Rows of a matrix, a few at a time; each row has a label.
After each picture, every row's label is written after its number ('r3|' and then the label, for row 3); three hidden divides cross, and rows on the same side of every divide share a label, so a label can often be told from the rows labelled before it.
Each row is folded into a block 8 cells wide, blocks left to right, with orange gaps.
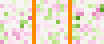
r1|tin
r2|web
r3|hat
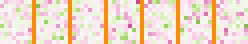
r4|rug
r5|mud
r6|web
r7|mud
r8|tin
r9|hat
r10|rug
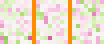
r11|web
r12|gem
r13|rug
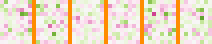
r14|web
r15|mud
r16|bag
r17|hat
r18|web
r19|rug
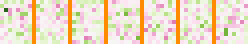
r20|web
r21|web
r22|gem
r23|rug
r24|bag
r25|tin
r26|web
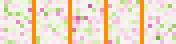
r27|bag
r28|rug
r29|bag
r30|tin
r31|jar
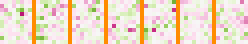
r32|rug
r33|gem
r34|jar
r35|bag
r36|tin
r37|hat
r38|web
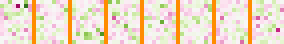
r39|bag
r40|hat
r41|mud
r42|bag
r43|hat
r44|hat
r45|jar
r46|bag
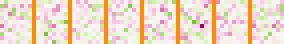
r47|web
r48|gem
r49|jar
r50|jar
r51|web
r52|mud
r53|bag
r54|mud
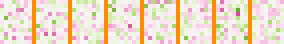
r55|gem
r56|rug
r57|web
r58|web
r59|jar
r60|gem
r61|rug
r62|hat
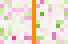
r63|gem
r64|tin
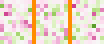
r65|mud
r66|rug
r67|tin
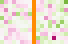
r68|rug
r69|tin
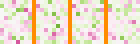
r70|jar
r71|tin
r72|tin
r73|jar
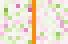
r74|bag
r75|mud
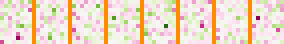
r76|tin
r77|jar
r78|jar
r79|hat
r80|tin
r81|mud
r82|jar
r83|bag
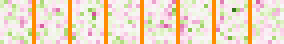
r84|mud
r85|web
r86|rug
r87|gem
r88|hat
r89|bag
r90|jar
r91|rug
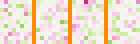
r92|rug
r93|gem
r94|jar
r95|mud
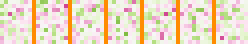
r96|web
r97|web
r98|bag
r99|web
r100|tin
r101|jar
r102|jar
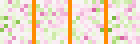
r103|hat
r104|mud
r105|gem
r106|gem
